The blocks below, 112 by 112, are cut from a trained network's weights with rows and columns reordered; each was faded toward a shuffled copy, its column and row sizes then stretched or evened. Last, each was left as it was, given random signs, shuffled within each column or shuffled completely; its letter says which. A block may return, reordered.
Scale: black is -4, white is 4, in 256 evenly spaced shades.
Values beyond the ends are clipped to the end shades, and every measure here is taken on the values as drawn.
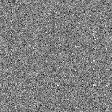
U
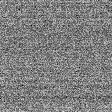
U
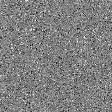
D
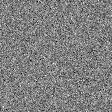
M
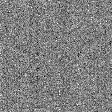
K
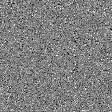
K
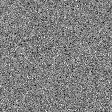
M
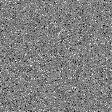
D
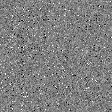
U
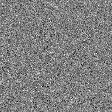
D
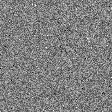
D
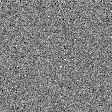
D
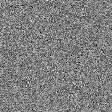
D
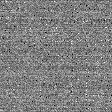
U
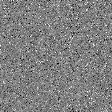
D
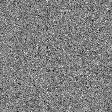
K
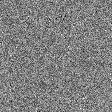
D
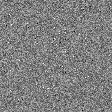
K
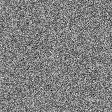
M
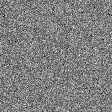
M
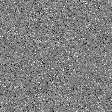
K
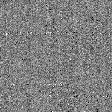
U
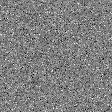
M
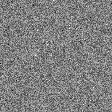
D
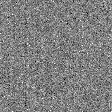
K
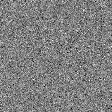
K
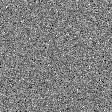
M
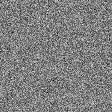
K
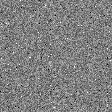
D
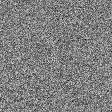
M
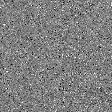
D
